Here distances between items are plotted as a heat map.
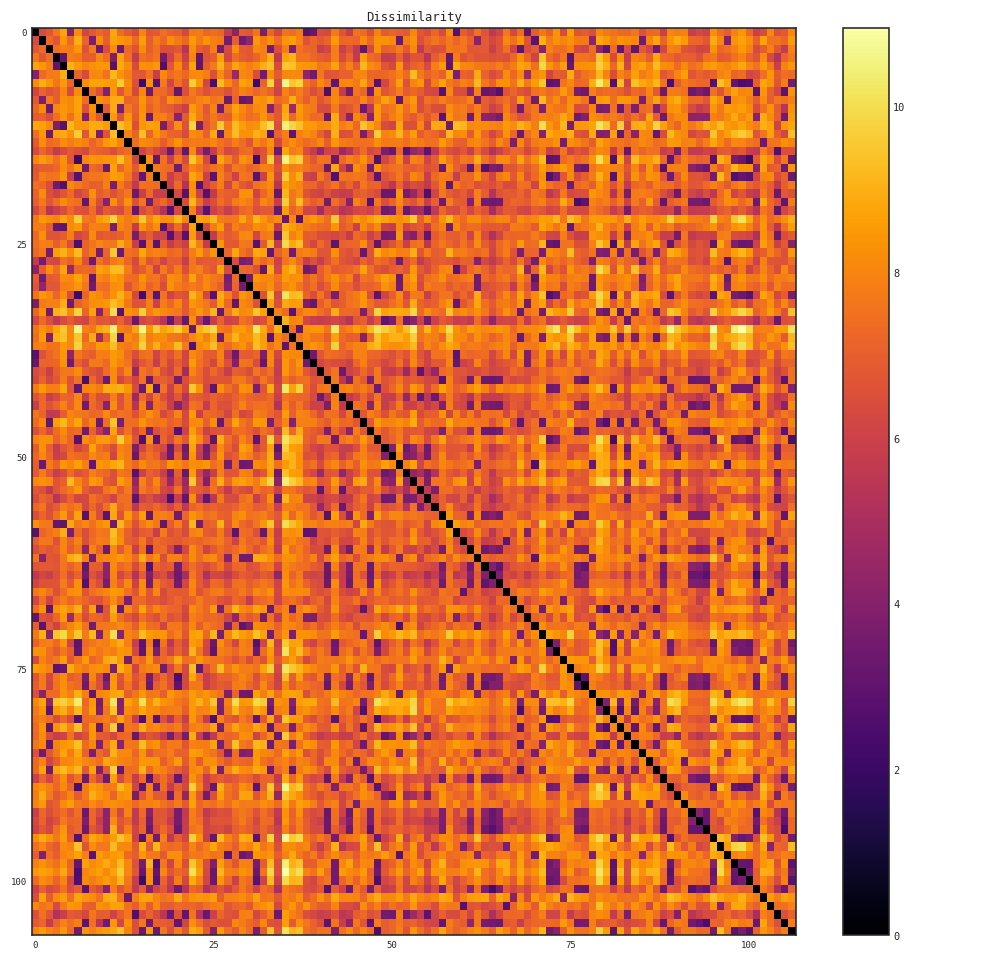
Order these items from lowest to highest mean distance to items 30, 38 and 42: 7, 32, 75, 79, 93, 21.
32, 21, 93, 7, 75, 79
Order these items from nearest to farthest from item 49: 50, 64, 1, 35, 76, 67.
50, 64, 76, 67, 1, 35
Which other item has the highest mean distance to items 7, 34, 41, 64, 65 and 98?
35
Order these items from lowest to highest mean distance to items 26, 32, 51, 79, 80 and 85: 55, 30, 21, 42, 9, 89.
9, 30, 21, 55, 42, 89
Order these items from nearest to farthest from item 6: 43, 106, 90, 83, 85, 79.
106, 83, 90, 43, 85, 79
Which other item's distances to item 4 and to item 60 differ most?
11
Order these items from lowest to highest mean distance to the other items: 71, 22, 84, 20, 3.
20, 3, 84, 71, 22
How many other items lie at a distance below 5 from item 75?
6
